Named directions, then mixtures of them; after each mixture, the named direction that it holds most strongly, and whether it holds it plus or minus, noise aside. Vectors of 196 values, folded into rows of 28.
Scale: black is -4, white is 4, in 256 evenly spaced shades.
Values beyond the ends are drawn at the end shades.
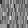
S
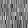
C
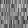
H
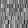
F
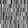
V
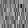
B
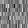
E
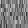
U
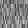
C, minus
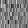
U, minus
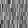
V, minus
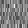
E, minus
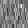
B, minus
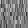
U, plus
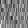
U, minus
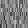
U, plus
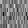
S, minus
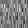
E, minus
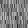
C, plus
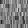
H, plus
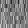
U, minus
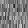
E, plus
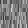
V, plus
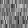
H, plus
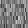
U, plus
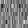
H, minus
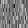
E, plus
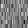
H, plus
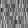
U, minus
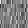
V, minus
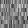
H, plus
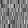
F, minus
